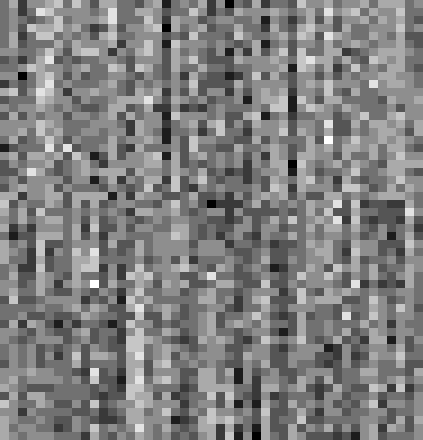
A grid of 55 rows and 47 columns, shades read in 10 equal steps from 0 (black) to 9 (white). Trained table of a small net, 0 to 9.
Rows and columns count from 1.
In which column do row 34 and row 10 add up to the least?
3
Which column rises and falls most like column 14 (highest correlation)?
32
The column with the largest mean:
16
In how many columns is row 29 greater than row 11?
14
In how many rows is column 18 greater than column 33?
37
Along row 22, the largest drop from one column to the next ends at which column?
33
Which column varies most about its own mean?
19
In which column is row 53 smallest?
20
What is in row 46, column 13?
4
